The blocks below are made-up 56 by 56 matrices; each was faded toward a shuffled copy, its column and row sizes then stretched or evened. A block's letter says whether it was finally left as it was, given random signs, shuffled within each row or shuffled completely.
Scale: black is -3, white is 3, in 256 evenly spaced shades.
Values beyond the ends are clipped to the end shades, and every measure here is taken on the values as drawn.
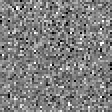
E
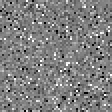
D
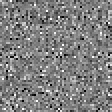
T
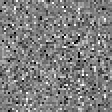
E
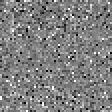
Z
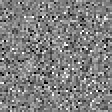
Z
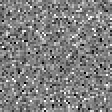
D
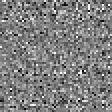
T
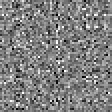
T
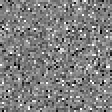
Z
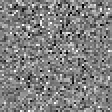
E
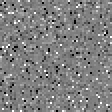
D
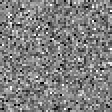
D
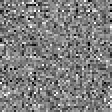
E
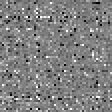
E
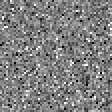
D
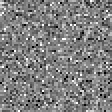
Z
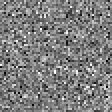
E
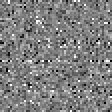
E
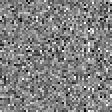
E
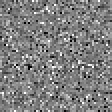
Z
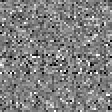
Z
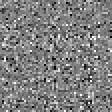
E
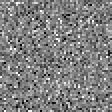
D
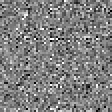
T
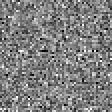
Z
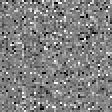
E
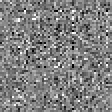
T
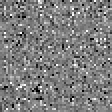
E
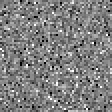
D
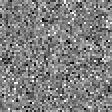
D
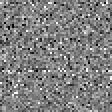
Z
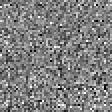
E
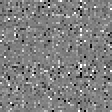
E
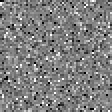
D
